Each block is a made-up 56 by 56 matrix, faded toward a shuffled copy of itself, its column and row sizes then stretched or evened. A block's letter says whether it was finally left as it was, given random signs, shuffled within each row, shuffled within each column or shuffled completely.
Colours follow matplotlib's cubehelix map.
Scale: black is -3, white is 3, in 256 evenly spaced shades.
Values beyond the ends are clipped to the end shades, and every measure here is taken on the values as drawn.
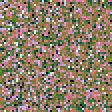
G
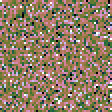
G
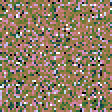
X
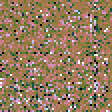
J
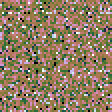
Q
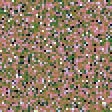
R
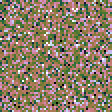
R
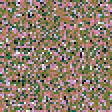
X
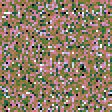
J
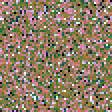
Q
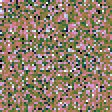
X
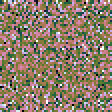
X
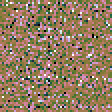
X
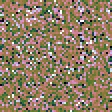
X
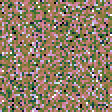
G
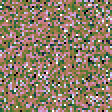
G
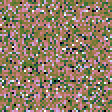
Q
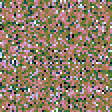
J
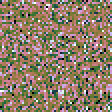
X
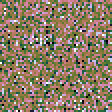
J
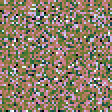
X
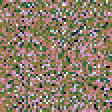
X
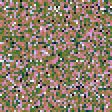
Q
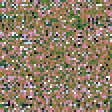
X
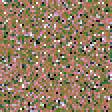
R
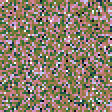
G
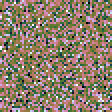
R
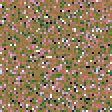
R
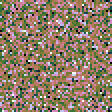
R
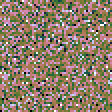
Q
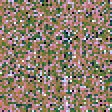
X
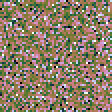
R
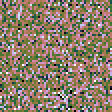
X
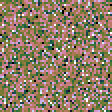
R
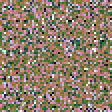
X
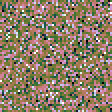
R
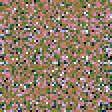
X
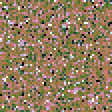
R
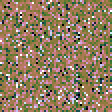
G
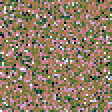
R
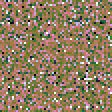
J
